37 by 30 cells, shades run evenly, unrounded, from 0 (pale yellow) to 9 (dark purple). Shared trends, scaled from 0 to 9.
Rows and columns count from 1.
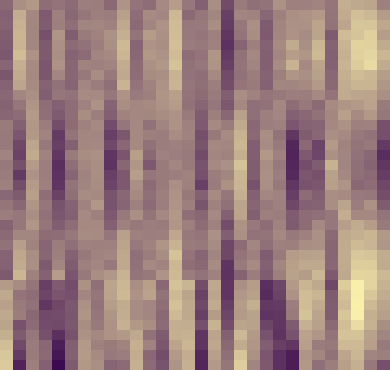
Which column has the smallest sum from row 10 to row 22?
19
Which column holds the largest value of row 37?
5
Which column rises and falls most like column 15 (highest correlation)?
1
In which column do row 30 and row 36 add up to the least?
28
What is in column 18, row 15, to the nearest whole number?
4
